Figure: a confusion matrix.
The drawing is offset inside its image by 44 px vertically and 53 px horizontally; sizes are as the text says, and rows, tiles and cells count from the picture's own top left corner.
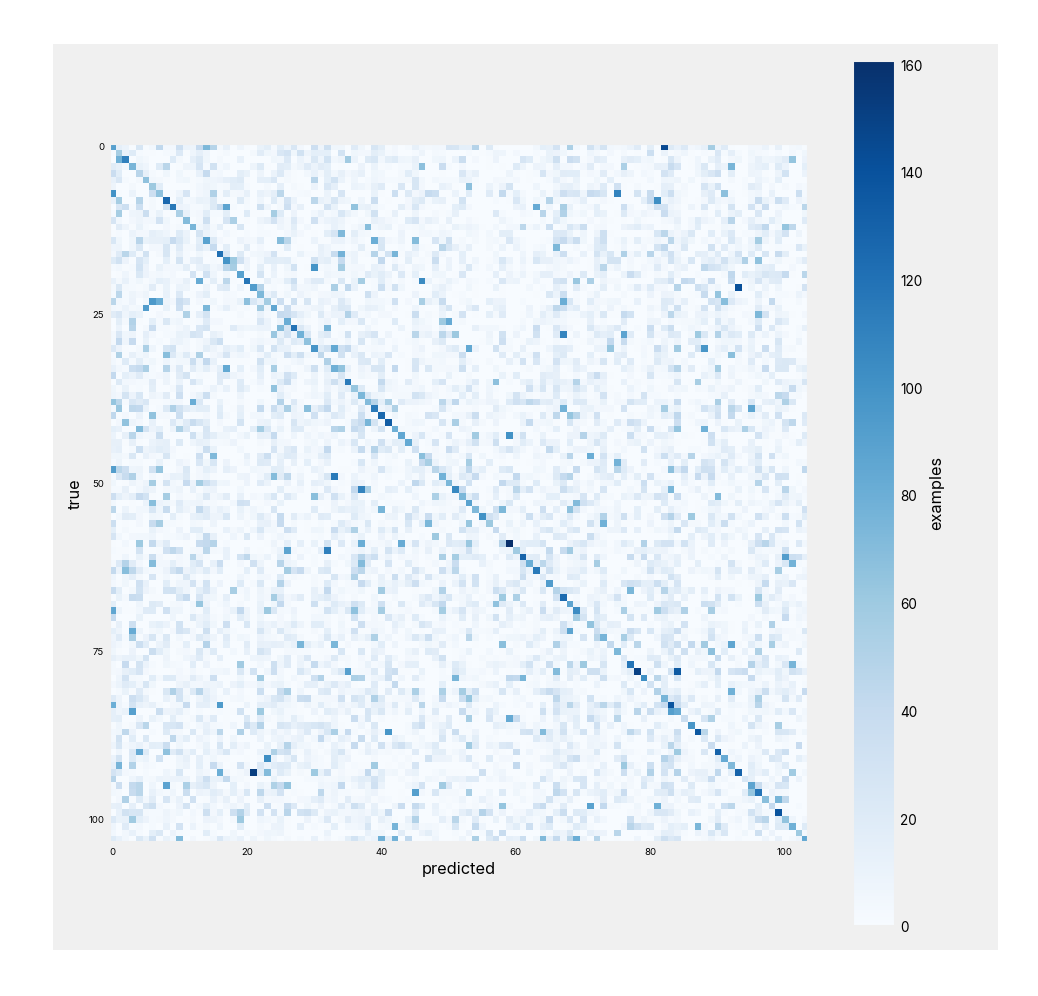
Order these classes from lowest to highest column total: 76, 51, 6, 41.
41, 51, 76, 6
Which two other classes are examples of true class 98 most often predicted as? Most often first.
71, 81
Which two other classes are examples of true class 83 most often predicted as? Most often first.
16, 0
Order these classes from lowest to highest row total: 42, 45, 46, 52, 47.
47, 45, 46, 52, 42
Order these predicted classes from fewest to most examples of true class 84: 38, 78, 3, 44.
44, 38, 78, 3
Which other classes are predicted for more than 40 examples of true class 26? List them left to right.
3, 49, 50
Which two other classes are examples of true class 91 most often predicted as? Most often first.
23, 82
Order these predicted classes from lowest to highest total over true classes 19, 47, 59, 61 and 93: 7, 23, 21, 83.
7, 83, 23, 21
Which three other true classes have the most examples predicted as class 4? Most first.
90, 42, 59
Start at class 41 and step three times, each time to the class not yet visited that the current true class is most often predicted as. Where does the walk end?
100
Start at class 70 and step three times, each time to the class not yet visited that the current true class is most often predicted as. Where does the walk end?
82
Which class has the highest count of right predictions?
59
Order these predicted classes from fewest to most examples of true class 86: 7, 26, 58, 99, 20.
7, 58, 26, 20, 99
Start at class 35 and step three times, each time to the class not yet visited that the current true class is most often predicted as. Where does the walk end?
24
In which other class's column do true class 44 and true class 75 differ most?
96
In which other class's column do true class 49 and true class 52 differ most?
33
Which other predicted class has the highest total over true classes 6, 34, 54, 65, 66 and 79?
40
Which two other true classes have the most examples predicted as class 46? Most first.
20, 3
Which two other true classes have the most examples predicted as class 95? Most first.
39, 96
